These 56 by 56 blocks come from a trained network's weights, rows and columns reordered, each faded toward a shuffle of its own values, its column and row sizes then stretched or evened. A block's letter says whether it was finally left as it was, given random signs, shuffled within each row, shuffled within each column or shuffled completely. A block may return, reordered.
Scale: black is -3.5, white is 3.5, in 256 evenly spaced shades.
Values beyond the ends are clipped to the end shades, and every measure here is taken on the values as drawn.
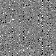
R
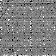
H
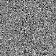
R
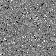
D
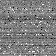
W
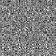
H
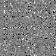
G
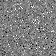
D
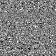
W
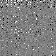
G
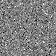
D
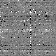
H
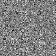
G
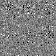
G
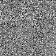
G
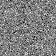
D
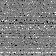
W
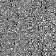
R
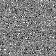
W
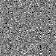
H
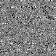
W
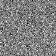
W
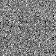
G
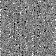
R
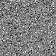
R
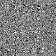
G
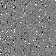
R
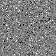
R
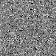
W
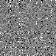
G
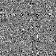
G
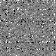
G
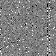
R
